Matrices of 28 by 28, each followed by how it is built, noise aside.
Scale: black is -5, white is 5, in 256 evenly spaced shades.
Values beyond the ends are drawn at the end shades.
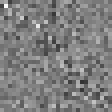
banded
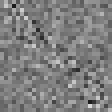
banded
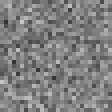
noise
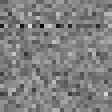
uneven rows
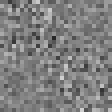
block diagonal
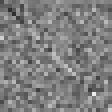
diagonal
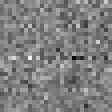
uneven rows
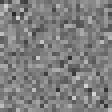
diagonal
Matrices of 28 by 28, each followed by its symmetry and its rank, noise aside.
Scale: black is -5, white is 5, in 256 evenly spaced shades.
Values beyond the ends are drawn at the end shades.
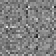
no symmetry, rank four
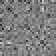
symmetric, rank five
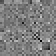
symmetric, rank four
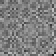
symmetric, rank four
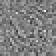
antisymmetric, rank four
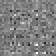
no symmetry, rank four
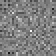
symmetric, rank five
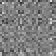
no symmetry, rank three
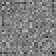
symmetric, rank five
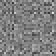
no symmetry, rank three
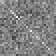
symmetric, rank five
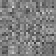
no symmetry, rank four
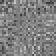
symmetric, rank four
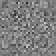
symmetric, rank four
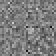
symmetric, rank five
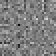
antisymmetric, rank four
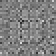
symmetric, rank three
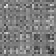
symmetric, rank three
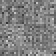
no symmetry, rank five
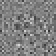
no symmetry, rank five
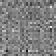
antisymmetric, rank four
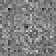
symmetric, rank five
